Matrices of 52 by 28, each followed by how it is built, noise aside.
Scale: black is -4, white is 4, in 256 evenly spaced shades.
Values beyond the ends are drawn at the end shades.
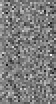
repeating rows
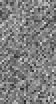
Hankel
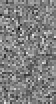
noise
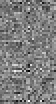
low rank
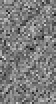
Hankel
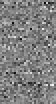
uneven rows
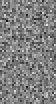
repeating rows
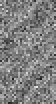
Hankel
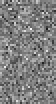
noise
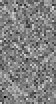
Toeplitz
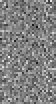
repeating rows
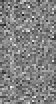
repeating rows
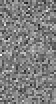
noise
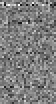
uneven rows
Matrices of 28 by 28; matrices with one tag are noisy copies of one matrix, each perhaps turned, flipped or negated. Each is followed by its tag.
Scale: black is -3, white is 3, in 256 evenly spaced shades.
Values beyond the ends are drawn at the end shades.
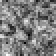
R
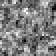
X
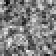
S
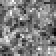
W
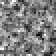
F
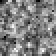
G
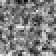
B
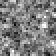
X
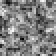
X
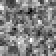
X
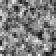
F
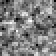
R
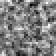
B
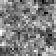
W
